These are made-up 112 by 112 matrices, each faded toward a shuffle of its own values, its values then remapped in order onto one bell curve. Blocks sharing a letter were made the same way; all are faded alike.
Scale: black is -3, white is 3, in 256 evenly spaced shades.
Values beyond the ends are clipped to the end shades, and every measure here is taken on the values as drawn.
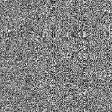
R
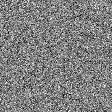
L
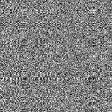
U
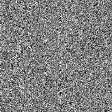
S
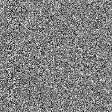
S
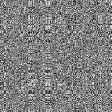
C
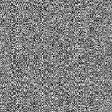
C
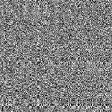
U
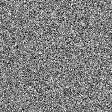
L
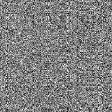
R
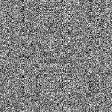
R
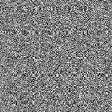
U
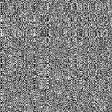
C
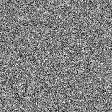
L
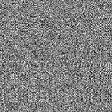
U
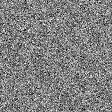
L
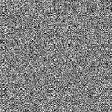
U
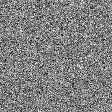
L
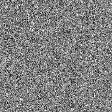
S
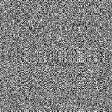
U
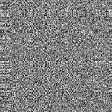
U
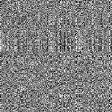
C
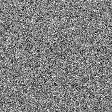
L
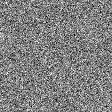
L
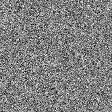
L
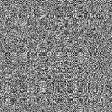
U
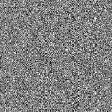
R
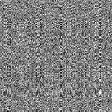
C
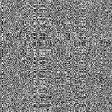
C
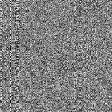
R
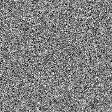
S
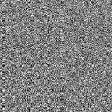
U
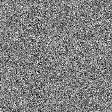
S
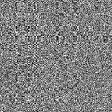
U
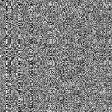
C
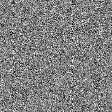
S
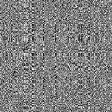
C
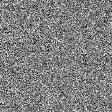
S
